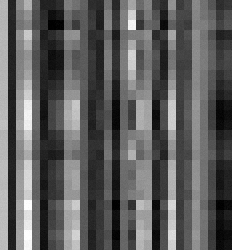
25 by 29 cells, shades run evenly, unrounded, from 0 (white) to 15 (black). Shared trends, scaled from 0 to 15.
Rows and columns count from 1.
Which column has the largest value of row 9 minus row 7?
17
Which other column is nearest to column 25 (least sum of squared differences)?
3
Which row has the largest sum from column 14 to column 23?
12
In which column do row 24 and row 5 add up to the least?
4
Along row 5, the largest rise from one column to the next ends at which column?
2
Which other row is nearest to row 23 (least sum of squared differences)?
13
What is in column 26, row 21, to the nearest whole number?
9
